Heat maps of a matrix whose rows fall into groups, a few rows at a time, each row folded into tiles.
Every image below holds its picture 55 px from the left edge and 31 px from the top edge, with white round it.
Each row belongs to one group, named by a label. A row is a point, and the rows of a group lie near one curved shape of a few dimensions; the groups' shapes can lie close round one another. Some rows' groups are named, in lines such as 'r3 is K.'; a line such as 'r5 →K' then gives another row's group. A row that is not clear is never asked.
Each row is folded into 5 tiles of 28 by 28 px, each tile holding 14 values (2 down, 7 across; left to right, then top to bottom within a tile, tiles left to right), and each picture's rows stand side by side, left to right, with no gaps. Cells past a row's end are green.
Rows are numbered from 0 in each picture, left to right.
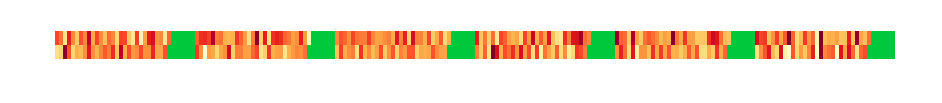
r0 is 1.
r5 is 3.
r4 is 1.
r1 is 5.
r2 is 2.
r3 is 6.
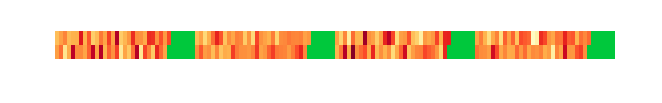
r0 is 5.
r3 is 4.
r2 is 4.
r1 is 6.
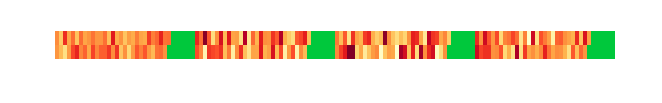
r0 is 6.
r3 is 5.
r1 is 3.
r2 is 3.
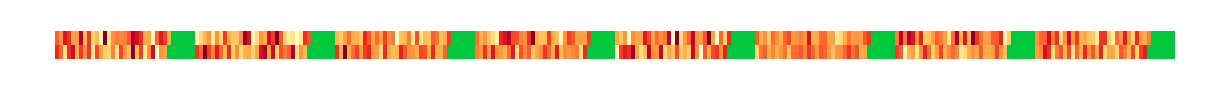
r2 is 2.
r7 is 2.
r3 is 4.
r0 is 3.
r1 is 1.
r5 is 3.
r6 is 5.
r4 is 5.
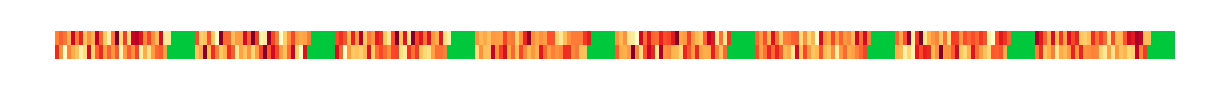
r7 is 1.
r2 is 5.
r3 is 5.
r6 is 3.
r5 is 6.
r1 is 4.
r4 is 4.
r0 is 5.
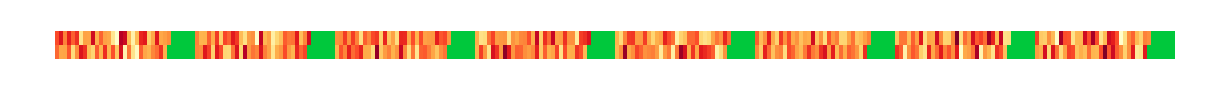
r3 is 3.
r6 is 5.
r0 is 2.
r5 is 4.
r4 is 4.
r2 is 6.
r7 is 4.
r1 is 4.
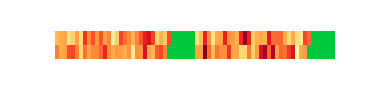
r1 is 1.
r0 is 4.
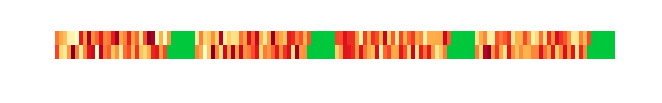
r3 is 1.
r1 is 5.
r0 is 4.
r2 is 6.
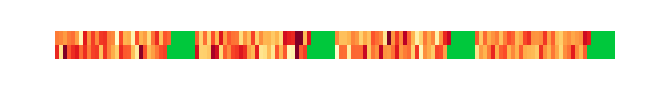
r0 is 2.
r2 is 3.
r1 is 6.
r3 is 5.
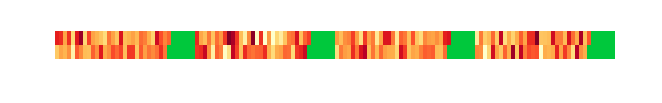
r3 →5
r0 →3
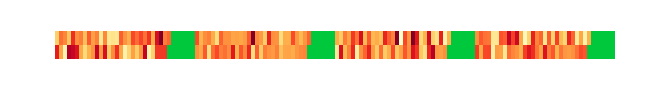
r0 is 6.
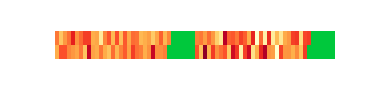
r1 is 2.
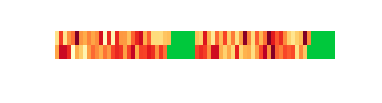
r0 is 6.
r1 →1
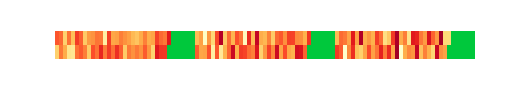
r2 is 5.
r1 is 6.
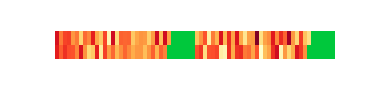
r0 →5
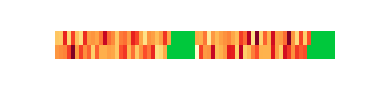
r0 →3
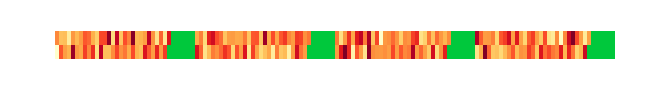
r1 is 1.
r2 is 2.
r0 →5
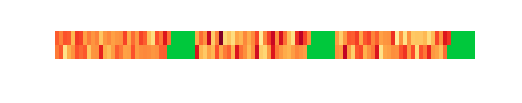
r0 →3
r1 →3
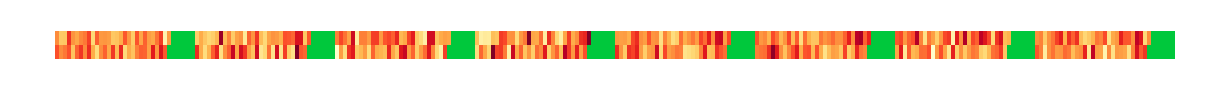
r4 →6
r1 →6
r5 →6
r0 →1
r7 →1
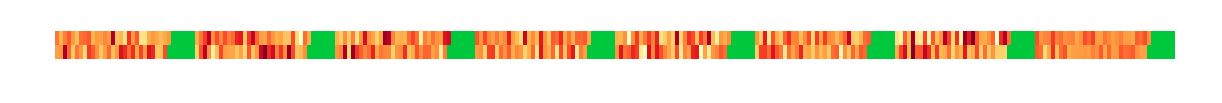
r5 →5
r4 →5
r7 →5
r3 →3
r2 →4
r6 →3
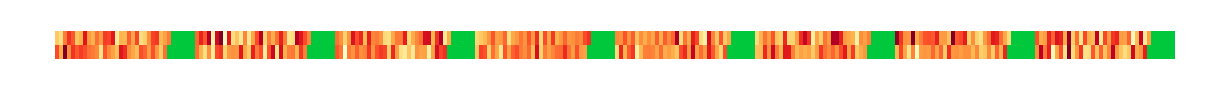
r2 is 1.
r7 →2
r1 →3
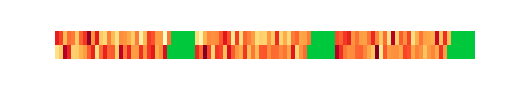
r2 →5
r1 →2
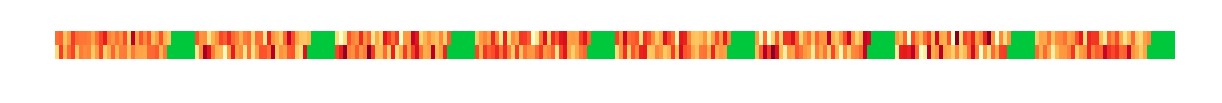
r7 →6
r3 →4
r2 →2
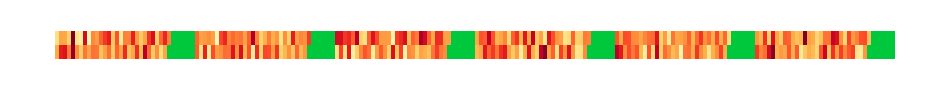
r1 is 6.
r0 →3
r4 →5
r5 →3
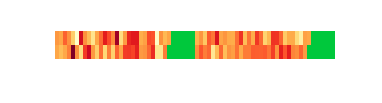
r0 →4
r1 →6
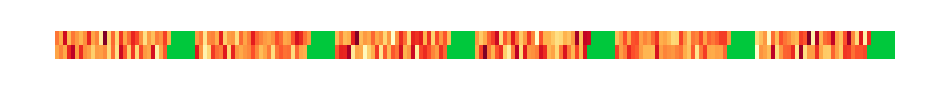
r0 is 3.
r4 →6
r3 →4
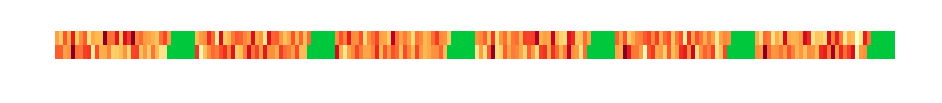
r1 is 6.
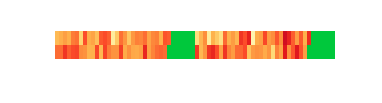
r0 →4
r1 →4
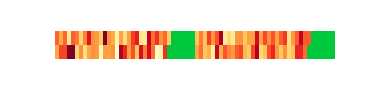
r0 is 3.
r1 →3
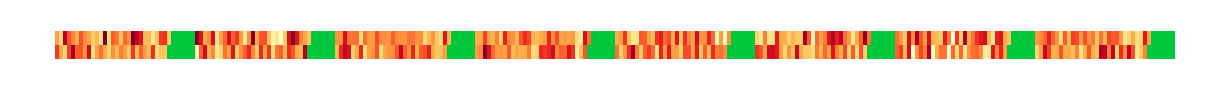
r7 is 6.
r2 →6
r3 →1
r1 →1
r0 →3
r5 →1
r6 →2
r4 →4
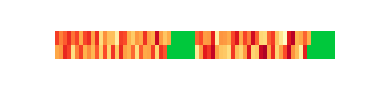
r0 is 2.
